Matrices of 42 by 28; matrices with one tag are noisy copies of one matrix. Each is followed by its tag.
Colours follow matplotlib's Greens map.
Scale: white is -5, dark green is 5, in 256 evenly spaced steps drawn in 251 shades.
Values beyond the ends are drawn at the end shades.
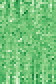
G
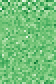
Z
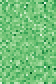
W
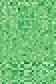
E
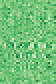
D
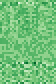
E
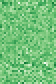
E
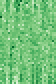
G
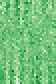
G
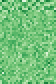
Z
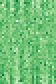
G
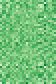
W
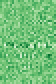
D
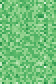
W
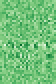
D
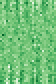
G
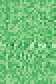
D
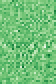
D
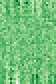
G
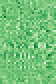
D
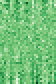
G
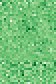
E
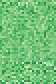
E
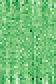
G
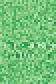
D
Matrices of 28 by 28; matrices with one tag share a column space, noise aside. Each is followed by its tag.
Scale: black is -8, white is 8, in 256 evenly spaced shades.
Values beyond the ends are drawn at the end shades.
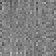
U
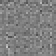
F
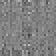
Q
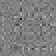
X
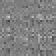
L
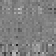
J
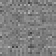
F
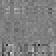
J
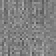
U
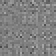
F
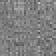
U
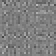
F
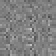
L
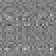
X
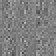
U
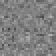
L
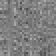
U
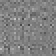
X
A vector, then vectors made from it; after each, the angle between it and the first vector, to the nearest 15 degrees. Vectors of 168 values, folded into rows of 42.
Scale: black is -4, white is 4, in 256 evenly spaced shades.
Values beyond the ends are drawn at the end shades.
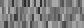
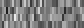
150 degrees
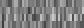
105 degrees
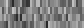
45 degrees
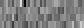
45 degrees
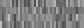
75 degrees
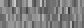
105 degrees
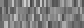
165 degrees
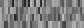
15 degrees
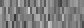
60 degrees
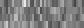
150 degrees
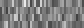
165 degrees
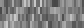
150 degrees
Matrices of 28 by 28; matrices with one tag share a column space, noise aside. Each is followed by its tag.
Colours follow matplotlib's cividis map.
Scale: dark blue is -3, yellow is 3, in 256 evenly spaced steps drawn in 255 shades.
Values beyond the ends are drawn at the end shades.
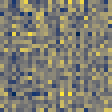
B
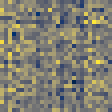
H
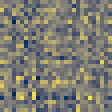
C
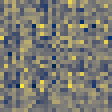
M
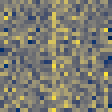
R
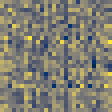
M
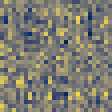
C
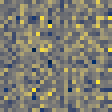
H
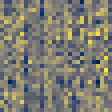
C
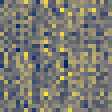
B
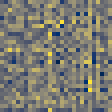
H
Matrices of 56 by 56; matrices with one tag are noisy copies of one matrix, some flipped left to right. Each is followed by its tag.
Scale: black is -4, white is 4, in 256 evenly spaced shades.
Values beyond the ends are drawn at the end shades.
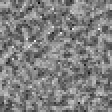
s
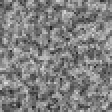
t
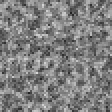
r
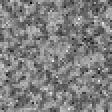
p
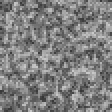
t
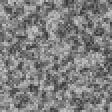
p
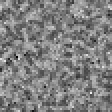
s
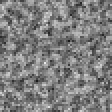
r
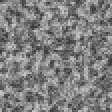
r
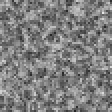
s
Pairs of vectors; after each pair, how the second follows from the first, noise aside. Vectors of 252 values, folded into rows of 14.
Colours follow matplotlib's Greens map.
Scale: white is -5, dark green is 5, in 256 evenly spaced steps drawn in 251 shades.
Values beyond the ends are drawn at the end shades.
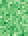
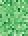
sign-scrambled.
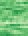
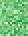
sign-scrambled.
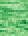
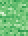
reversed, negated, partly zeroed.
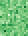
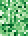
scaled up.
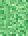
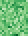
sign-scrambled.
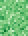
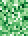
reversed, scaled up.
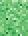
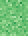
reversed, shrunk.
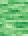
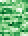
reversed, scaled up.
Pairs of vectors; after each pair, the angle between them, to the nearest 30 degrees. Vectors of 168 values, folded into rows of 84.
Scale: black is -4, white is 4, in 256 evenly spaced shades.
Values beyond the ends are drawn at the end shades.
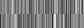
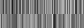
150 degrees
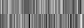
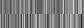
120 degrees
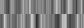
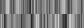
150 degrees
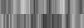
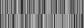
120 degrees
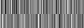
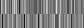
150 degrees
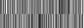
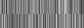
120 degrees
